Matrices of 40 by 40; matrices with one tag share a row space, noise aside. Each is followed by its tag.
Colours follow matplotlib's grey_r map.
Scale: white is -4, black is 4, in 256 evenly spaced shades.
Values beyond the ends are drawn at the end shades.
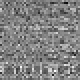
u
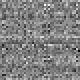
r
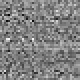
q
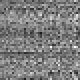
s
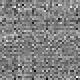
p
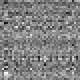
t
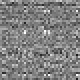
r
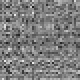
q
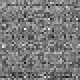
r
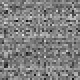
t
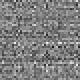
p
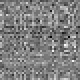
u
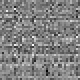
p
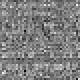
r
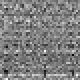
t
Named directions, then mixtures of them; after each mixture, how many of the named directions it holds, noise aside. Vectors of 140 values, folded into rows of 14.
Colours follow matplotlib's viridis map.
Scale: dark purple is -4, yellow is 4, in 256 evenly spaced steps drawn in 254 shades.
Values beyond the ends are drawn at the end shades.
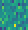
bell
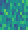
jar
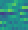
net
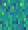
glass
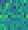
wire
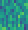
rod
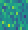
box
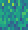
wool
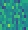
four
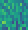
four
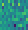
two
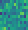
three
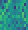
three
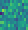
three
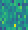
one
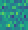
three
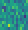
two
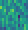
one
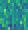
three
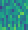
one
